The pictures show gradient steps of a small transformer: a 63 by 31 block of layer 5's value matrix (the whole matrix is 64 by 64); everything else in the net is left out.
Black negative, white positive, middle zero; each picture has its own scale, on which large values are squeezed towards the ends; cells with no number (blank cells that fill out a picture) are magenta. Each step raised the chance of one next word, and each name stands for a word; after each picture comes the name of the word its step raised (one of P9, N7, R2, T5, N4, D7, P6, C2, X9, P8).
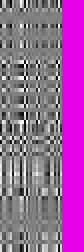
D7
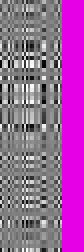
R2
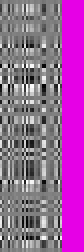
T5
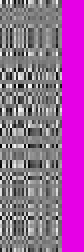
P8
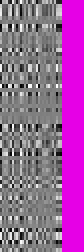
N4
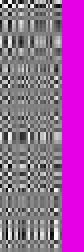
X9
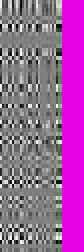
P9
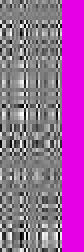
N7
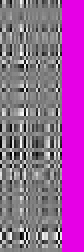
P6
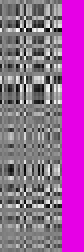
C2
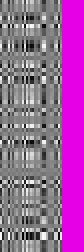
N4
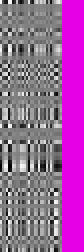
P8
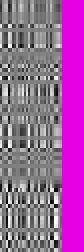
T5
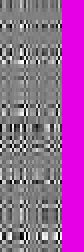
P9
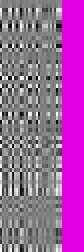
D7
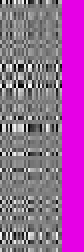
N4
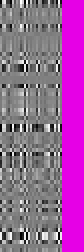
N4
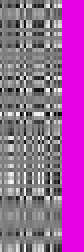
D7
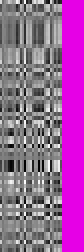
P8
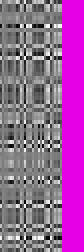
P9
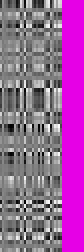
N4
